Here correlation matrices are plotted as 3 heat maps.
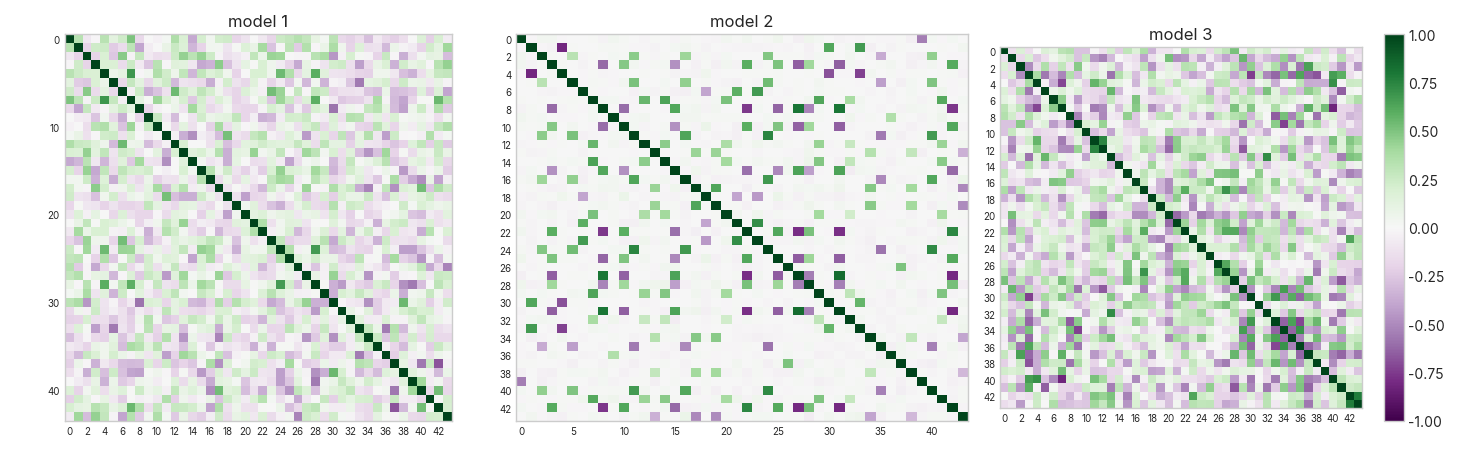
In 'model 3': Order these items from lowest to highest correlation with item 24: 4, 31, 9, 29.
29, 9, 4, 31
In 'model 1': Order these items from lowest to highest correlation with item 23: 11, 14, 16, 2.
11, 14, 16, 2
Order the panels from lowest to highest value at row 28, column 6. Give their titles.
model 2, model 3, model 1
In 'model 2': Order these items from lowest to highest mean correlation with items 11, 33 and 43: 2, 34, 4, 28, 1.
4, 34, 28, 2, 1
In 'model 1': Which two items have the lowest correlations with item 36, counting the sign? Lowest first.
33, 11
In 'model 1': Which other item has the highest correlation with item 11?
18
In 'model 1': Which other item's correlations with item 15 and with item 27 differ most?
30
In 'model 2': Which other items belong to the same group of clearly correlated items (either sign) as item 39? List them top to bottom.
0
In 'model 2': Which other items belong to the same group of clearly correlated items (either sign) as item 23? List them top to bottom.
6, 18, 21
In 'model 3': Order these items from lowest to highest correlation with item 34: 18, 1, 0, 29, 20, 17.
17, 18, 0, 20, 1, 29
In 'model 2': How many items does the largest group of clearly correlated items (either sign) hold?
10
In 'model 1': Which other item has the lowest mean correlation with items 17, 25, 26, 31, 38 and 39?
28
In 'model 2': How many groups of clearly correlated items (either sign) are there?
9
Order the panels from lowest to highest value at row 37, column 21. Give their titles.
model 3, model 2, model 1
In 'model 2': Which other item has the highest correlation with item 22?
42
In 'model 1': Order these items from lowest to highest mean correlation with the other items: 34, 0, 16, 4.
34, 16, 0, 4
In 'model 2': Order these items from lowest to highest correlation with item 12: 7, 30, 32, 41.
30, 32, 41, 7
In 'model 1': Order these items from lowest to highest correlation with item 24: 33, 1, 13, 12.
33, 1, 12, 13
